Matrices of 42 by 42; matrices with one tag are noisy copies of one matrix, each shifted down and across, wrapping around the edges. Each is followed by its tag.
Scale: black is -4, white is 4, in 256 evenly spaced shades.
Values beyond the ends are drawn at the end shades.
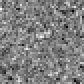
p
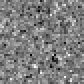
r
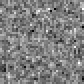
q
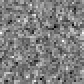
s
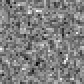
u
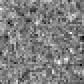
p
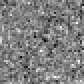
u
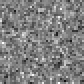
s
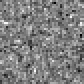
u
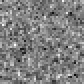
q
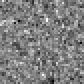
q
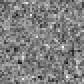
q
